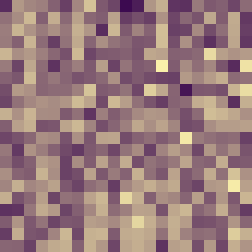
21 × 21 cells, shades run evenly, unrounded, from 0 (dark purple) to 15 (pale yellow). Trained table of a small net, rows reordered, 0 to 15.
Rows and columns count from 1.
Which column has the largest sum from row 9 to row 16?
18
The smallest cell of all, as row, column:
1, 11
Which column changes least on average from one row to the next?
15
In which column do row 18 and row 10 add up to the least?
6
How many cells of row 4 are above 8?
6
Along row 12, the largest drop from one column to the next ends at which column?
17
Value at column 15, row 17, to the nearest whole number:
8
